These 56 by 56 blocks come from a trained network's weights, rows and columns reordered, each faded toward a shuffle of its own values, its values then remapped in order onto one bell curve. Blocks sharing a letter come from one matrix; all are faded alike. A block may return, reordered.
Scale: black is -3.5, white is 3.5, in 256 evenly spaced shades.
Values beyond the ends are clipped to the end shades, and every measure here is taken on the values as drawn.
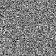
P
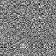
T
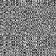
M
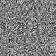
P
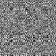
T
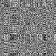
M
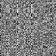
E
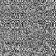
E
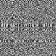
T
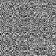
M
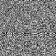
T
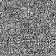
P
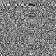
T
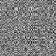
M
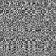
T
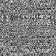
E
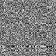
T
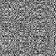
E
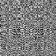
E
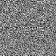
T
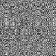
M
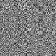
M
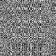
M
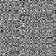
T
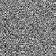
P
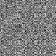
M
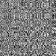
M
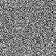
P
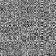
E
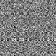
T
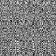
E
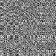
M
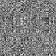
M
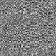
T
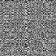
E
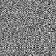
T
